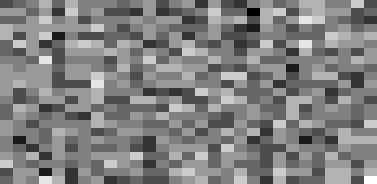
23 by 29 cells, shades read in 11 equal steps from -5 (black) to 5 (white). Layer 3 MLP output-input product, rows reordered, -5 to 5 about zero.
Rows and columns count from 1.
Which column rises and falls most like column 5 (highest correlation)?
11
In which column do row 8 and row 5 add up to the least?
5
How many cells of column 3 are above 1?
1
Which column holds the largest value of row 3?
24
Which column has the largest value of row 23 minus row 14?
4
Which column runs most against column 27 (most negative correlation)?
25
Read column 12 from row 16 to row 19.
-1 0 -3 -3
